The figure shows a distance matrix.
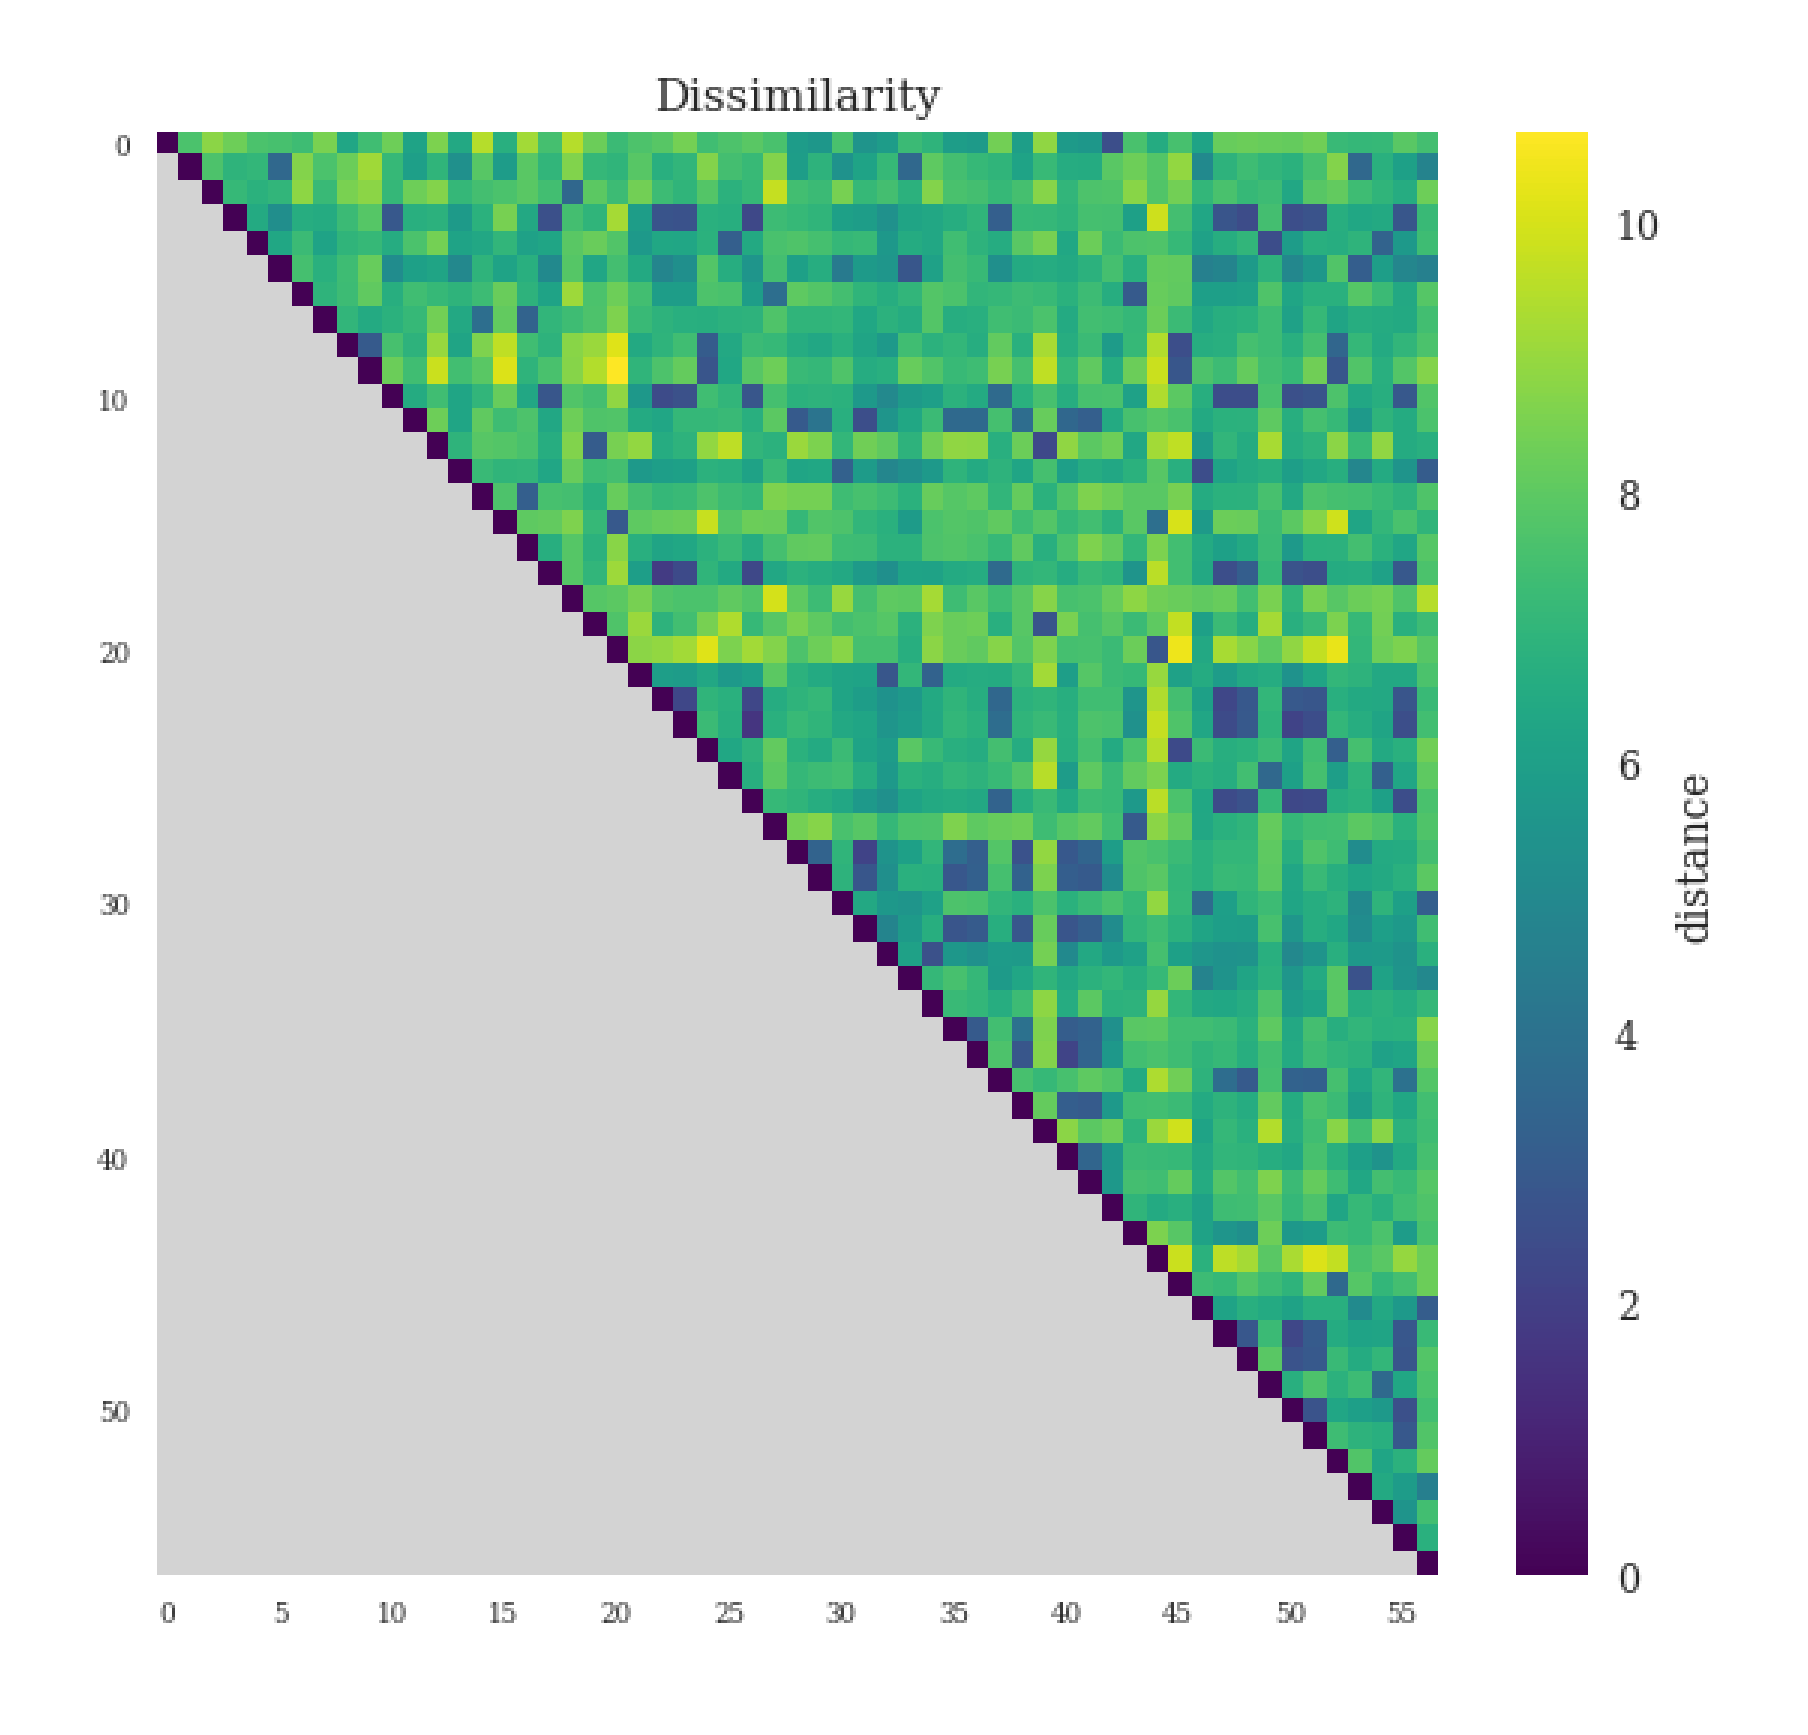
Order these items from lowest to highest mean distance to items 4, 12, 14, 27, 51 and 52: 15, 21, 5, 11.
5, 21, 11, 15
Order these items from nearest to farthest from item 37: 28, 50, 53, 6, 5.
50, 5, 53, 6, 28
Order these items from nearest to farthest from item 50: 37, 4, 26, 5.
26, 37, 5, 4
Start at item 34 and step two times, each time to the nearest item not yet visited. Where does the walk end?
21
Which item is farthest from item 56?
18
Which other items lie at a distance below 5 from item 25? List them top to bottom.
4, 49, 54
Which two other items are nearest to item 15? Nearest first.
20, 44
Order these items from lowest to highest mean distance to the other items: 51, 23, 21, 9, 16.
23, 51, 21, 16, 9
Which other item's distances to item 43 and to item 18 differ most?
27
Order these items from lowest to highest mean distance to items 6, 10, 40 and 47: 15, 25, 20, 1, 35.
35, 25, 1, 15, 20
